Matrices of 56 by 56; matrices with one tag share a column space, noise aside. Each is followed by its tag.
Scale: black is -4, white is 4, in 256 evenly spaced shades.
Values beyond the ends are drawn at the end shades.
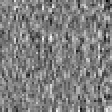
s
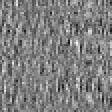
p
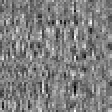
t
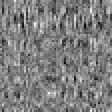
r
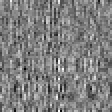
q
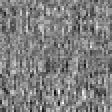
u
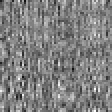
q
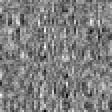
t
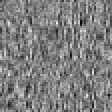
t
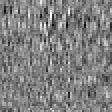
r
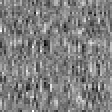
p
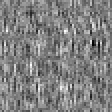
p
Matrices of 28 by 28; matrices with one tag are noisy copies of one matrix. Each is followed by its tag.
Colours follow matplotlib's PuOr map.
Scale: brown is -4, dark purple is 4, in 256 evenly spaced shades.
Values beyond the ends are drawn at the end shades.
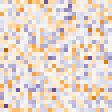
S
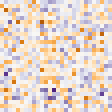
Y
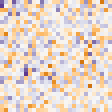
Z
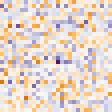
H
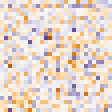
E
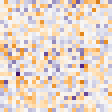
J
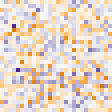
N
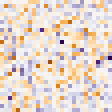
E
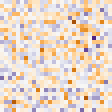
Y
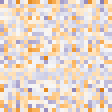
S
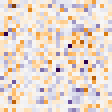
E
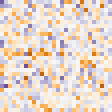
Z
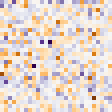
Z
